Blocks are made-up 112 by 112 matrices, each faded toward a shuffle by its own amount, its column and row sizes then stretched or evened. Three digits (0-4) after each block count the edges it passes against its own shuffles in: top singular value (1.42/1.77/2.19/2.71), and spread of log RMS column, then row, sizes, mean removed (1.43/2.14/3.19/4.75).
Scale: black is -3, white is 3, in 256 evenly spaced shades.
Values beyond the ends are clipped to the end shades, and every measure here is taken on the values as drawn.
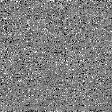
1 1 2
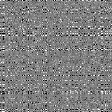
4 2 3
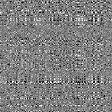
4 2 3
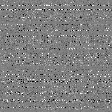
1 1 3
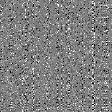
3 3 0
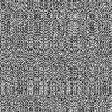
4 0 1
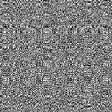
4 1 2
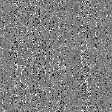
0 3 0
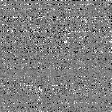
0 2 3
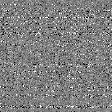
1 1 3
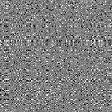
4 1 2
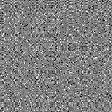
4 1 0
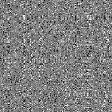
3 2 0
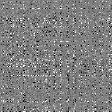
1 3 3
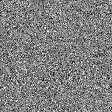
0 0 1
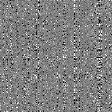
3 3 1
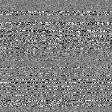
3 0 4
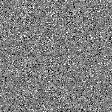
0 1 1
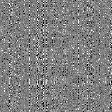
4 3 0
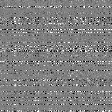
3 2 4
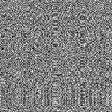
4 0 0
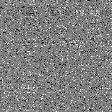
2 0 1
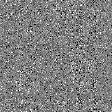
1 2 1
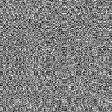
4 0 2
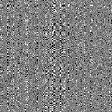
4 3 1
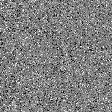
1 0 0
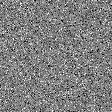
1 0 0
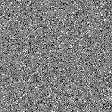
2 0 0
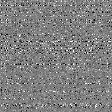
2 1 3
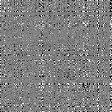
4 3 3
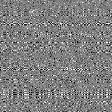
4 0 3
